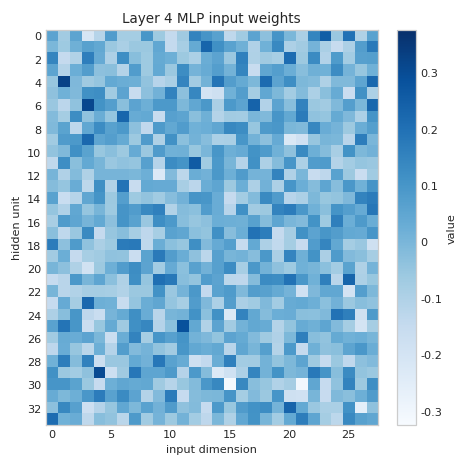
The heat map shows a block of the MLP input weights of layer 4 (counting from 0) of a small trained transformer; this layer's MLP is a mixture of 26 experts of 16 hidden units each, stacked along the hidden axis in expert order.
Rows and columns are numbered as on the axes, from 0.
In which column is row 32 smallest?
26
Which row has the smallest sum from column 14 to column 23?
30
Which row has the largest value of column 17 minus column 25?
22
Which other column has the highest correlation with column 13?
27
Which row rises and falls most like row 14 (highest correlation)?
1
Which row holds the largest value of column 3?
6
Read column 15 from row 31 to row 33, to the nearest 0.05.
0.1 -0.05 -0.1
